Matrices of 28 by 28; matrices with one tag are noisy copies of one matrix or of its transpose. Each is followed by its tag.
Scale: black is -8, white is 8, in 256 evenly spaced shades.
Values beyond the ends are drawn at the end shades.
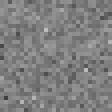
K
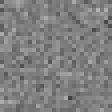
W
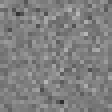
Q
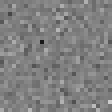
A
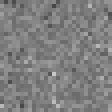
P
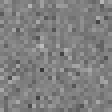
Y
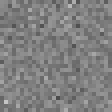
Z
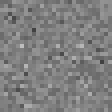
Q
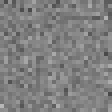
P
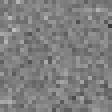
W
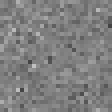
W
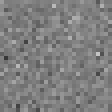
Z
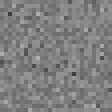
A
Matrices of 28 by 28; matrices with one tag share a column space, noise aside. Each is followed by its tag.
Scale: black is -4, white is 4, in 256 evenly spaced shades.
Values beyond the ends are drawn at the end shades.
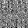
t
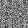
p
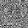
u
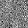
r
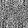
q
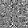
u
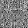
t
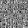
t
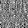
t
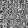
t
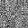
p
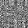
p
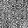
q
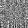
q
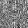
t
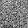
r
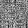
q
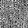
q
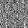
t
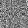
p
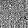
q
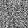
p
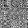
q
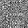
r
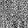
r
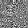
u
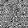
u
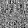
t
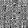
q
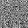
r
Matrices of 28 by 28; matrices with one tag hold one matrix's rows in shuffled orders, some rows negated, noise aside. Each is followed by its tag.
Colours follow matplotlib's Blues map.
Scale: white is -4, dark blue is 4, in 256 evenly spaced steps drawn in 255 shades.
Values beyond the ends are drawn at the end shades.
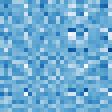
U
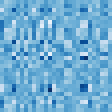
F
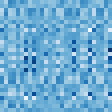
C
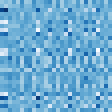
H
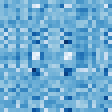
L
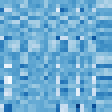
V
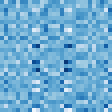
L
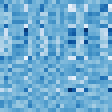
U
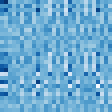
H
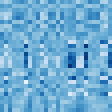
U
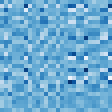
U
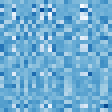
F
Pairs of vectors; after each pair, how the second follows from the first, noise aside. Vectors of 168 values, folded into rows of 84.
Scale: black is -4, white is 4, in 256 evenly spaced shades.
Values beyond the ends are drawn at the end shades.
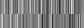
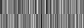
shuffled.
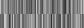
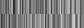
wrapped around, negated.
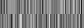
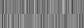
reversed, shrunk.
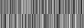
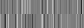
partly zeroed.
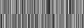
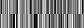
reversed, scaled up.
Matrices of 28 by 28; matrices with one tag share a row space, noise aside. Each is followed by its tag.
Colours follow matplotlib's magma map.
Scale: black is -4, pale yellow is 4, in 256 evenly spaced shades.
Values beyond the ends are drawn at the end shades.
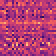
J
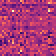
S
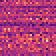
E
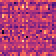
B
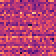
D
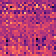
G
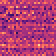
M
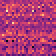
J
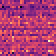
S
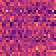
G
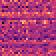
B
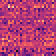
M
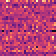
G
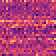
G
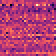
G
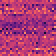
G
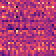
M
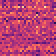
G
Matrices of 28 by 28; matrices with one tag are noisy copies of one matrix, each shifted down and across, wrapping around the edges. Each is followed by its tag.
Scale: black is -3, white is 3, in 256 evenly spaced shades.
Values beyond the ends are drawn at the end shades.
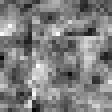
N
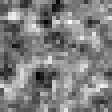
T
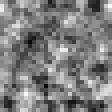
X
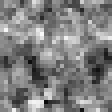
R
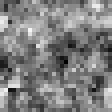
R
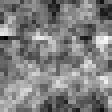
R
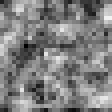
X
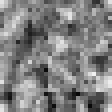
X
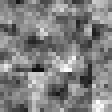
N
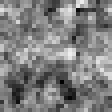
R
